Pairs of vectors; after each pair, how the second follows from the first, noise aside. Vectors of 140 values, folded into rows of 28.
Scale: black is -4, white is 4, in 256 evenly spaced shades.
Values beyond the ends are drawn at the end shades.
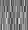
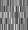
shuffled.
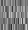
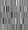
reversed, negated, partly zeroed.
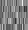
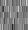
wrapped around, partly zeroed.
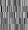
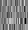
shuffled.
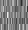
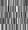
wrapped around.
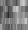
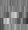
wrapped around, partly zeroed.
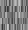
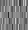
reversed, negated, partly zeroed.
